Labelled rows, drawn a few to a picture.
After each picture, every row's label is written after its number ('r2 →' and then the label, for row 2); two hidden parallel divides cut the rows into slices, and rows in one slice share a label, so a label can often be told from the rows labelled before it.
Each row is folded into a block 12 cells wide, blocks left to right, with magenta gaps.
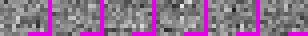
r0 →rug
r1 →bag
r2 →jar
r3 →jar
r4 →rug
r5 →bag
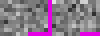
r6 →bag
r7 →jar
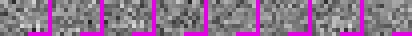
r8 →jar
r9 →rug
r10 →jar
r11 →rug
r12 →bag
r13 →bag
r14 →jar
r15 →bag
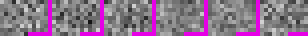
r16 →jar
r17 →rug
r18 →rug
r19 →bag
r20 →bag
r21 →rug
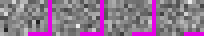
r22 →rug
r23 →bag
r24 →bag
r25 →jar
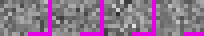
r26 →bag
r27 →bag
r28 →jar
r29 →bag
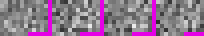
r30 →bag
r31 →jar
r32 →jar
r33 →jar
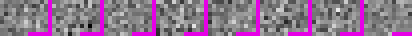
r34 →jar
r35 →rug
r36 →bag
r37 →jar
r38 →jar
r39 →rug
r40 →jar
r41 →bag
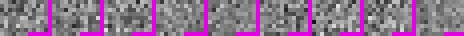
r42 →jar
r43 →rug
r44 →rug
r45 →bag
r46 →bag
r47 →rug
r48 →jar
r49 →jar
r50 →bag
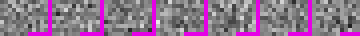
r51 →rug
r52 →jar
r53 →jar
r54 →rug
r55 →rug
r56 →rug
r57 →rug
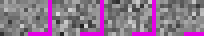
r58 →bag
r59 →rug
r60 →jar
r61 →bag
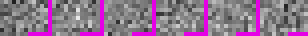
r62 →jar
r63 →jar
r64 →bag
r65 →jar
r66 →bag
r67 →rug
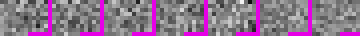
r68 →rug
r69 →rug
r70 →rug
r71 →jar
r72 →jar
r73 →bag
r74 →bag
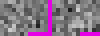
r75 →rug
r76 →jar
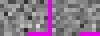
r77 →jar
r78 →bag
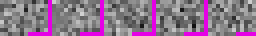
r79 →rug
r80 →jar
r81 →rug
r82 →rug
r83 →rug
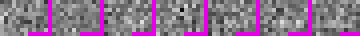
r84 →rug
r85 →bag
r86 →jar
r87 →rug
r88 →jar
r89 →jar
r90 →jar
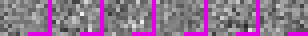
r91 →bag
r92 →jar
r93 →jar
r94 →bag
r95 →rug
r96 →bag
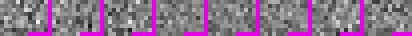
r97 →jar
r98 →rug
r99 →jar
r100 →bag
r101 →bag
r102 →bag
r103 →jar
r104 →jar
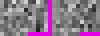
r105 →rug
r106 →rug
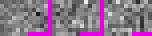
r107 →bag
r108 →jar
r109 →rug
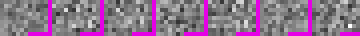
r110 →bag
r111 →jar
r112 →jar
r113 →rug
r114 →jar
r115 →bag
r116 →jar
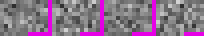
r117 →bag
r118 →rug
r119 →bag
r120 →rug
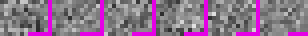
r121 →rug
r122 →bag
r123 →rug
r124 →jar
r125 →rug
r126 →bag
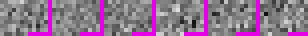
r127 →rug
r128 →bag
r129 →bag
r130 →rug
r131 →jar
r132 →jar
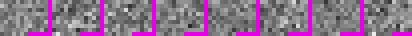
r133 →bag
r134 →jar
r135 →rug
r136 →bag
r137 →bag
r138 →jar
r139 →bag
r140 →jar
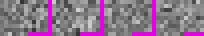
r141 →jar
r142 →jar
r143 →bag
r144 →bag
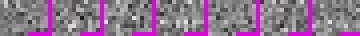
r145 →bag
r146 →jar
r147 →rug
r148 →jar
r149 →bag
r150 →rug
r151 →bag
